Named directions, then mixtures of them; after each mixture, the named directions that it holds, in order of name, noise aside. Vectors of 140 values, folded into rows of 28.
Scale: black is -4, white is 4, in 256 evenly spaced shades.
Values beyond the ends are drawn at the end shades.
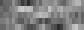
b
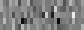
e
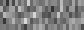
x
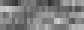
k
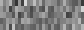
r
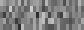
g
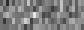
x.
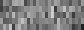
e, k, r.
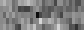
b, g.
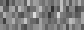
x.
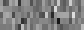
e.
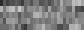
b, k, x.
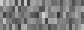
g, r, x.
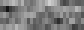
k.
